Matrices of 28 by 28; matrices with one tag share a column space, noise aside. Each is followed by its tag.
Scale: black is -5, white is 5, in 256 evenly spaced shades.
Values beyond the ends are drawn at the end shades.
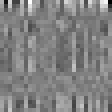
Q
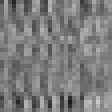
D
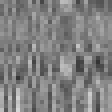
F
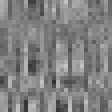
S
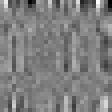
Q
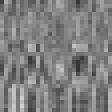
F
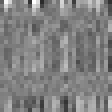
Q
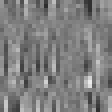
S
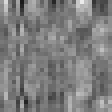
D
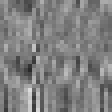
F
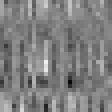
S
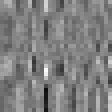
F
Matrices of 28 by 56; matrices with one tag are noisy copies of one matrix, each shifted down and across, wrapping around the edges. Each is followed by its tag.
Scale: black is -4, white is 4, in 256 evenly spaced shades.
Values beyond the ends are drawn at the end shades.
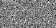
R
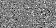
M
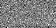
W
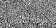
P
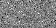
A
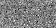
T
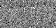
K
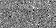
W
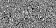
P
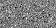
P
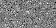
A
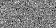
A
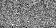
W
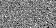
M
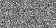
A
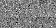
T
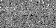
T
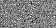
M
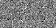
K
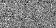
K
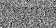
T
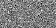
R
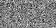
T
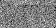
T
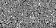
P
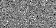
R
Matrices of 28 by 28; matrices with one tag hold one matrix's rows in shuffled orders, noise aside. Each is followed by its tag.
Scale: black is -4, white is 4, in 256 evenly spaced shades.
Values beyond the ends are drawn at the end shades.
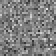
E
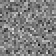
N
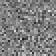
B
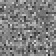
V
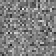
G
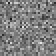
G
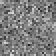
N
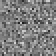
B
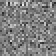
G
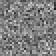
E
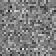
G
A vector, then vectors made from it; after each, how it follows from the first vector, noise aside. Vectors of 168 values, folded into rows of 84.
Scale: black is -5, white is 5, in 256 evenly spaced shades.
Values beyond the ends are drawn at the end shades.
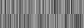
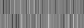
reversed, partly zeroed.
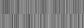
reversed, shrunk.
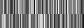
wrapped around, negated, scaled up.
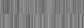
reversed, shrunk.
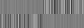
partly zeroed.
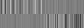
partly zeroed.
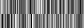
wrapped around, negated, scaled up.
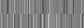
reversed, partly zeroed.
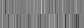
partly zeroed.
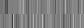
reversed, partly zeroed.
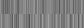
reversed, shrunk.
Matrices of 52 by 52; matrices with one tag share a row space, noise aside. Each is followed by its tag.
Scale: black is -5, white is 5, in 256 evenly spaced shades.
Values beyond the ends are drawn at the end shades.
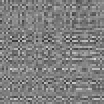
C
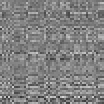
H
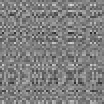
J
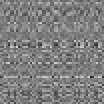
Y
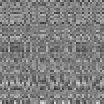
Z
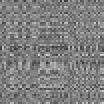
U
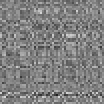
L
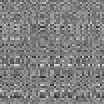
Z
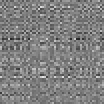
Z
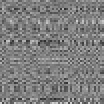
U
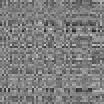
C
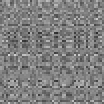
Y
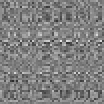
Y
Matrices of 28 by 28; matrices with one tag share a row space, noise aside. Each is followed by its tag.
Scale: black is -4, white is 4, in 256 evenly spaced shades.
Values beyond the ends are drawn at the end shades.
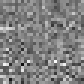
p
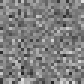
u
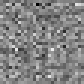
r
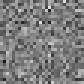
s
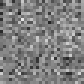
u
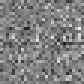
u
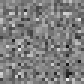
u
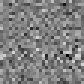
u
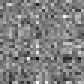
u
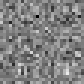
u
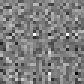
s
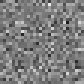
s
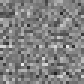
p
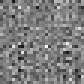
u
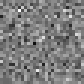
u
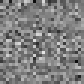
r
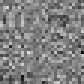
p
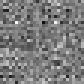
p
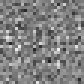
r
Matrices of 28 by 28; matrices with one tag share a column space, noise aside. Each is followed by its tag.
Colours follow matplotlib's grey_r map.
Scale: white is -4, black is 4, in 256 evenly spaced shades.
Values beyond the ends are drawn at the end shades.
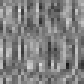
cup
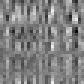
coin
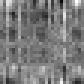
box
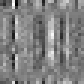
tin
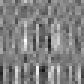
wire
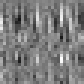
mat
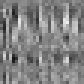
mat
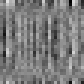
tin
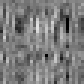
mat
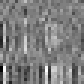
wire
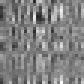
coin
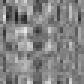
coin
